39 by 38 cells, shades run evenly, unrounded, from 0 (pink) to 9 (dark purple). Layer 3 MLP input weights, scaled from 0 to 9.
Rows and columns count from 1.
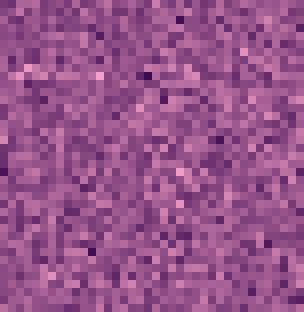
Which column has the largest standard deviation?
23
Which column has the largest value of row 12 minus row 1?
5
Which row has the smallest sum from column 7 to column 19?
36
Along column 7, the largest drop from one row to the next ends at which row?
35
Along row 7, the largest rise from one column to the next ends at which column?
32
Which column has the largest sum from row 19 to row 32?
1
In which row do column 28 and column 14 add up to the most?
18
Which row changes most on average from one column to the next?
10
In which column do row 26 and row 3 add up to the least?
34
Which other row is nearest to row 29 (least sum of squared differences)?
27
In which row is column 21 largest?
13
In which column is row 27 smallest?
21
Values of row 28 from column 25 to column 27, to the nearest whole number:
3 5 5
